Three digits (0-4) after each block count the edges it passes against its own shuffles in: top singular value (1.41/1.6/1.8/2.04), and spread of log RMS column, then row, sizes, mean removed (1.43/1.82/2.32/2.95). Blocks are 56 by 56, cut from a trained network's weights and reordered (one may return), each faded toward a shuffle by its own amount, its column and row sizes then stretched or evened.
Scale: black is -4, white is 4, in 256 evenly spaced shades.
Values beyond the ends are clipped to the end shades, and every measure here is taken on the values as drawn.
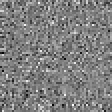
2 1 2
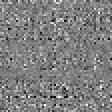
1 2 3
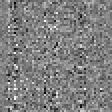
1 3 0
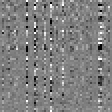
4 4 1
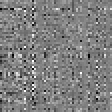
4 4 3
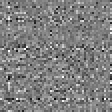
3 2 3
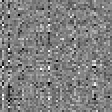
3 3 1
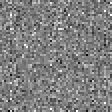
1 2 1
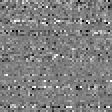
0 0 4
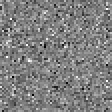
0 0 1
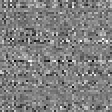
3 0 4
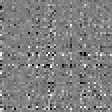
3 3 3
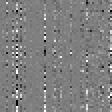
3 4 1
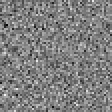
1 0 0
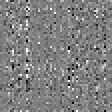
1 4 1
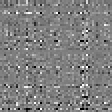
4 3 4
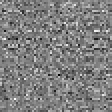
3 0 3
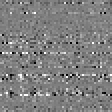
1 1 4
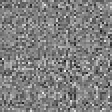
3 2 1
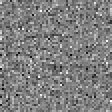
0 2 0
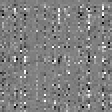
2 4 2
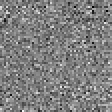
2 1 2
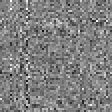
3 2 1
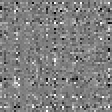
2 3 3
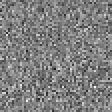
2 0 1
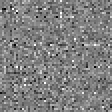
0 1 2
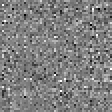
0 3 1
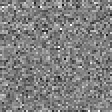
2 0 2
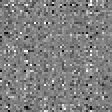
1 3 3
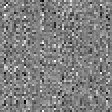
3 4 0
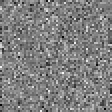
1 2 0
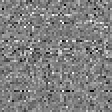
1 1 3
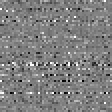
1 0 4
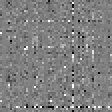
3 3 1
